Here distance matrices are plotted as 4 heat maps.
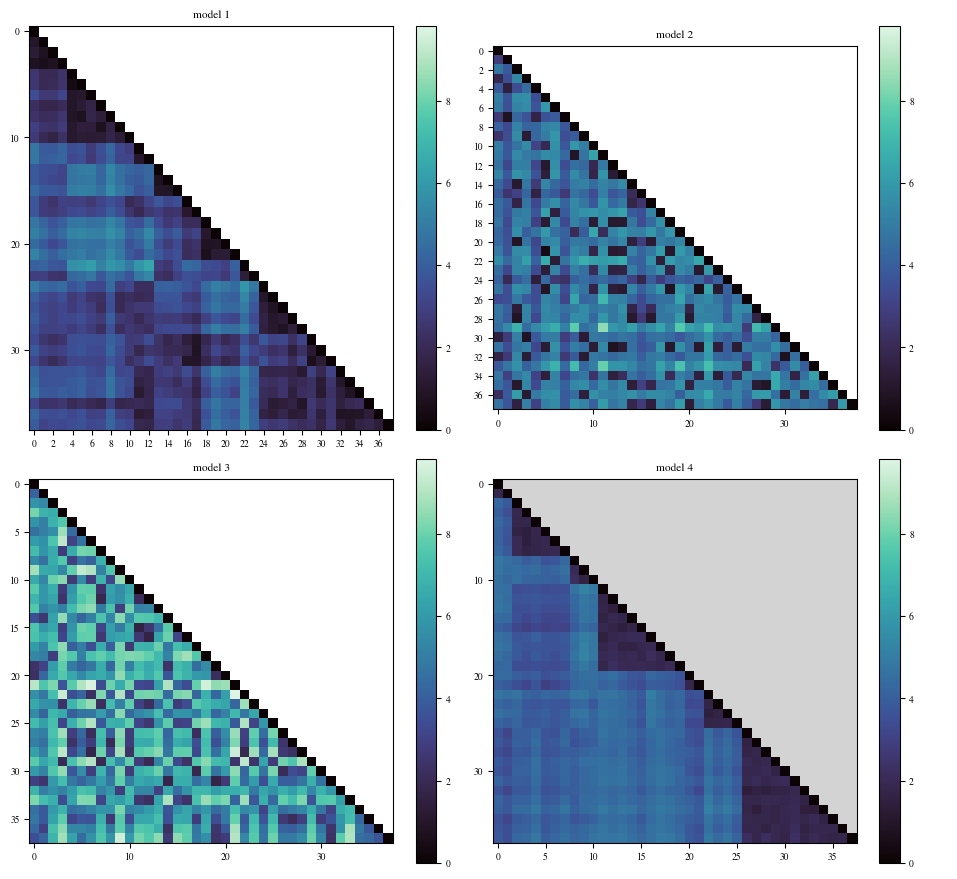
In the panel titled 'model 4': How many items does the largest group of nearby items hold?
12
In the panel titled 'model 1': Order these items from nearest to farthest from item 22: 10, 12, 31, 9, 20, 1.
20, 31, 1, 10, 9, 12
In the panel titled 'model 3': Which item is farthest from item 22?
21
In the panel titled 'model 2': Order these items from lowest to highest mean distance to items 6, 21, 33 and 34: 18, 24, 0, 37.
18, 24, 0, 37
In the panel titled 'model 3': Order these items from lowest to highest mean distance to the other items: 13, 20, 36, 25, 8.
8, 36, 20, 25, 13
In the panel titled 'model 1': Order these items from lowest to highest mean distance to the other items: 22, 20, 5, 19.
5, 20, 19, 22
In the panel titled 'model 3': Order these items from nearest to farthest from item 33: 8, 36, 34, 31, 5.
8, 34, 31, 5, 36
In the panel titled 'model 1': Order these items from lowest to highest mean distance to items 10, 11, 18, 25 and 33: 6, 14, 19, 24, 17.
17, 24, 6, 14, 19
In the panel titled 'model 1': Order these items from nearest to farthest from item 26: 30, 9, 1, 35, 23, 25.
25, 35, 9, 30, 1, 23
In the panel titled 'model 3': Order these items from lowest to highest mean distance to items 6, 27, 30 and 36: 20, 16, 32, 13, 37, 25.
37, 20, 32, 16, 13, 25
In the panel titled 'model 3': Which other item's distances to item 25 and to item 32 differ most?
9
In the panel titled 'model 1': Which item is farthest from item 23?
12
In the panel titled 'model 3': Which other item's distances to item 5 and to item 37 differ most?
20
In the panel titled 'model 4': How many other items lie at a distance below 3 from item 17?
8
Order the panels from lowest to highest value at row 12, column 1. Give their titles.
model 2, model 1, model 4, model 3
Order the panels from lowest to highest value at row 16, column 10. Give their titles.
model 1, model 2, model 4, model 3
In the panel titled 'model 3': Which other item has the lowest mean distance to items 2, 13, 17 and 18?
1
